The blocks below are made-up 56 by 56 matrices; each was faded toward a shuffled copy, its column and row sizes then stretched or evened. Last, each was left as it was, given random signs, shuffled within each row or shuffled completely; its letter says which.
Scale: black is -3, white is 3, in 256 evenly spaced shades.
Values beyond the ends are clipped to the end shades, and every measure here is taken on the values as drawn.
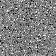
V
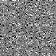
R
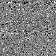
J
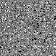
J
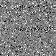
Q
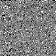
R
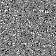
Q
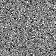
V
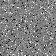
V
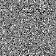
J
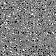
Q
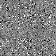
J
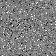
V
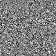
Q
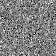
V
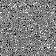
Q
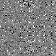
R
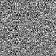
R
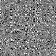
R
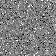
V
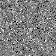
Q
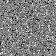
V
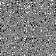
J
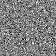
Q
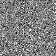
J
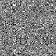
R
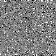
J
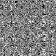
R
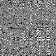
R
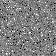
V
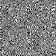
R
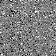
J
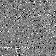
Q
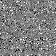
Q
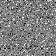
Q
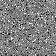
V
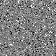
V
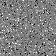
V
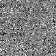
R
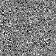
J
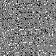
R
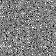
Q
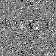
R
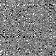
R
